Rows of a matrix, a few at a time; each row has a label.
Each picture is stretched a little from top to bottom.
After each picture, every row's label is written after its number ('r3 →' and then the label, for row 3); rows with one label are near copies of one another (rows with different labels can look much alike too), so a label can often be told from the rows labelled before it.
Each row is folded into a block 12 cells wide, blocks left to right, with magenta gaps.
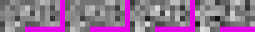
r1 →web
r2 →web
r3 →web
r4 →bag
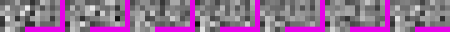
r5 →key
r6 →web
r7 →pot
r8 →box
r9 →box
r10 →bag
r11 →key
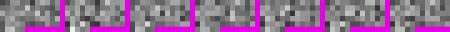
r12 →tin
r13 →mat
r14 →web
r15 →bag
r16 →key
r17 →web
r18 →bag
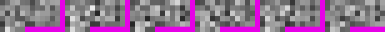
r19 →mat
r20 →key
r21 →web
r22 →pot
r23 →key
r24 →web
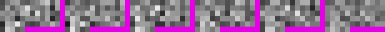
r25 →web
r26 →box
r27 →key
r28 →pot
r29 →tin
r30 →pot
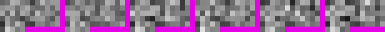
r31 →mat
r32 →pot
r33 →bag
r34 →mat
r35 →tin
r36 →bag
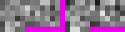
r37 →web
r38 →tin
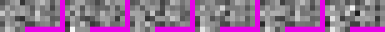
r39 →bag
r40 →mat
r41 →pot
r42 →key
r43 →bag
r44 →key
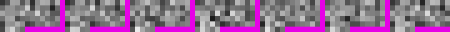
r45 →tin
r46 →tin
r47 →mat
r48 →pot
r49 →box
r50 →bag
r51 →tin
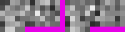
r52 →tin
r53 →key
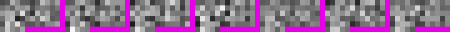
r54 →pot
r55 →mat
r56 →bag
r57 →key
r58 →pot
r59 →tin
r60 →key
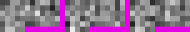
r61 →tin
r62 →box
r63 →bag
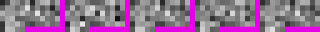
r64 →tin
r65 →web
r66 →tin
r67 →web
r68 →tin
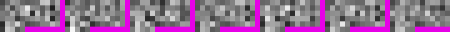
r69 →web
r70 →box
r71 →pot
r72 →web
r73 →key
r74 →web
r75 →tin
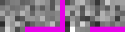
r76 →box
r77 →mat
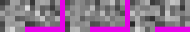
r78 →tin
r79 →tin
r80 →bag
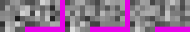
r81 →web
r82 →mat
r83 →bag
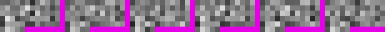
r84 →key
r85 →web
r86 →box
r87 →key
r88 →web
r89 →mat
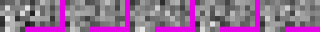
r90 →key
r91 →bag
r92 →tin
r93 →mat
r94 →key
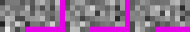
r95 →box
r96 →web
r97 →web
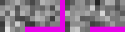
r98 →mat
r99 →tin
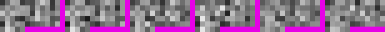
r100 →bag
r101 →bag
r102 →pot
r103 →key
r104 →pot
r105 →tin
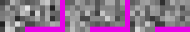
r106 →web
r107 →pot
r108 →mat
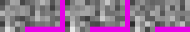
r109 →bag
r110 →bag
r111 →box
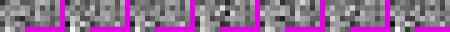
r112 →bag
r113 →box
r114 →box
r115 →key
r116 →bag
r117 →key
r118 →box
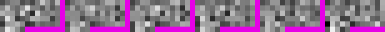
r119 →key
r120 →web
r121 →web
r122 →key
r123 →pot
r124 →box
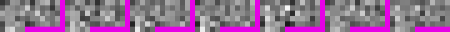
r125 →tin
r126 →pot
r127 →box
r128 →box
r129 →key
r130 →tin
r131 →key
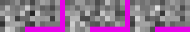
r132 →key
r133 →pot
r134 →key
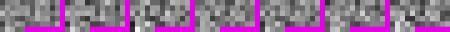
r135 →bag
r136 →bag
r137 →mat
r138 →pot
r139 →mat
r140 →tin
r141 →pot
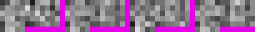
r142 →tin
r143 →bag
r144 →box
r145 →bag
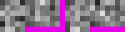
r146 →bag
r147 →tin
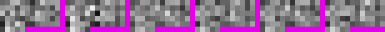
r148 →mat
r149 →key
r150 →tin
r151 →bag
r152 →tin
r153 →bag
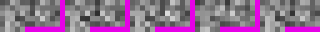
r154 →pot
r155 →pot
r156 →pot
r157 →tin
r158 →pot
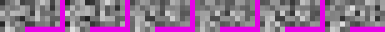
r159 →bag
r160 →bag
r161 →pot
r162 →pot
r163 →pot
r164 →web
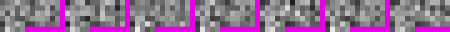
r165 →mat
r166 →bag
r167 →box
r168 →mat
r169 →tin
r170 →mat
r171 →tin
